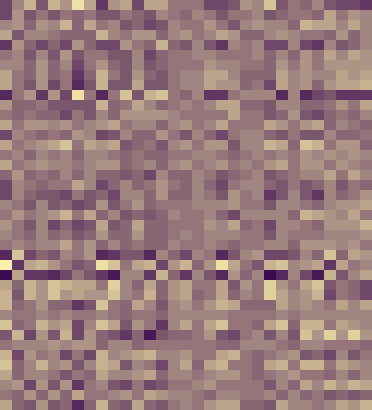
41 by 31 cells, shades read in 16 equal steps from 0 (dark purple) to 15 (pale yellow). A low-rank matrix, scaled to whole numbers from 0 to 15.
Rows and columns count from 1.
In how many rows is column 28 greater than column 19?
20
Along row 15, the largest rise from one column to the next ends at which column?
26
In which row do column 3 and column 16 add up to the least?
28
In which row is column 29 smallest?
10
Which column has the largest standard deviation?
1
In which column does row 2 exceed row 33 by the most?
14
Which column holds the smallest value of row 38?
6
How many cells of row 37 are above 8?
14
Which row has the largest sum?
27
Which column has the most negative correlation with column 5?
31
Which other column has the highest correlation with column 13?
3
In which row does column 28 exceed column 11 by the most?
34
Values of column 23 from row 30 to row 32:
13 6 7
